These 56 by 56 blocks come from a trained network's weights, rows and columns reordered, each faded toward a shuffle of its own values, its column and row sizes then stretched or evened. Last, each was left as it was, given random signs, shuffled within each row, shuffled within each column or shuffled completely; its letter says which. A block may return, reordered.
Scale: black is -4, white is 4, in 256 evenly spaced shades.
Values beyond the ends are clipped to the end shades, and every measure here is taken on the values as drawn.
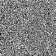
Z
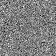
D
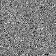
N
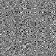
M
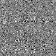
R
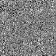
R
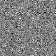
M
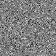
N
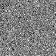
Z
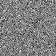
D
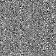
Z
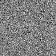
Z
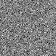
N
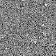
R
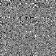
M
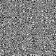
M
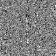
Z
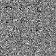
R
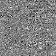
R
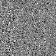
Z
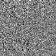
R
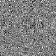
M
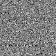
N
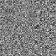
M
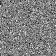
D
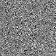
Z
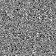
N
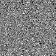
R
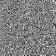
R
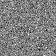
D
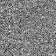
Z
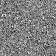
D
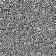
R
